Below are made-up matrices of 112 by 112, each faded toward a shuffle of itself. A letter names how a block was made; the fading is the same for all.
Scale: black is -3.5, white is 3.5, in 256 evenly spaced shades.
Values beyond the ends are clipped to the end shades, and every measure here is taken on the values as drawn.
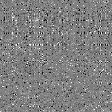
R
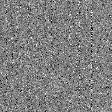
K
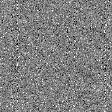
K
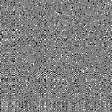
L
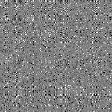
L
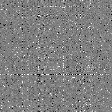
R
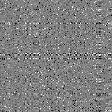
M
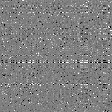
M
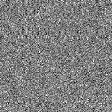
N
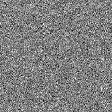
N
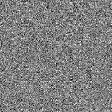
N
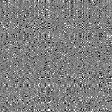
L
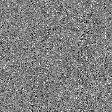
K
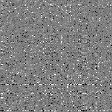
R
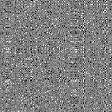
L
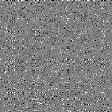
R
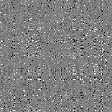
R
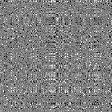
L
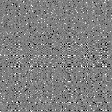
M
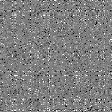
R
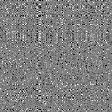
L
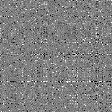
R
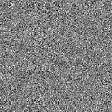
N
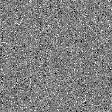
K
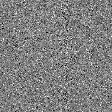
K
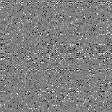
M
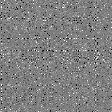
R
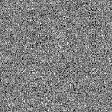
N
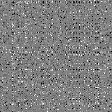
R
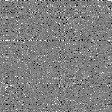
R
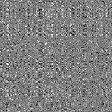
L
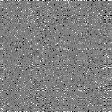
M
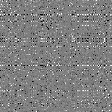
M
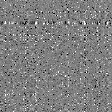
R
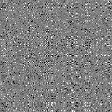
L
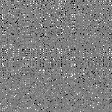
R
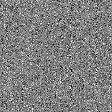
K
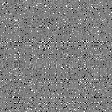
M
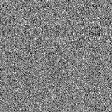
N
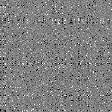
R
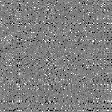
R
